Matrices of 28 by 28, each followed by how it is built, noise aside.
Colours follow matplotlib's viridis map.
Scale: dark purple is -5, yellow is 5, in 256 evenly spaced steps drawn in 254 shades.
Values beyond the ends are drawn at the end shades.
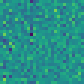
uneven columns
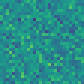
Toeplitz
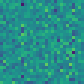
uneven columns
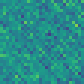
Toeplitz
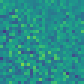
lower triangular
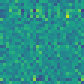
low rank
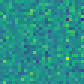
uneven columns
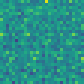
repeating columns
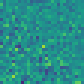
lower triangular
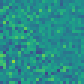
lower triangular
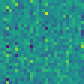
uneven columns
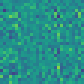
low rank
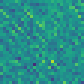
Toeplitz
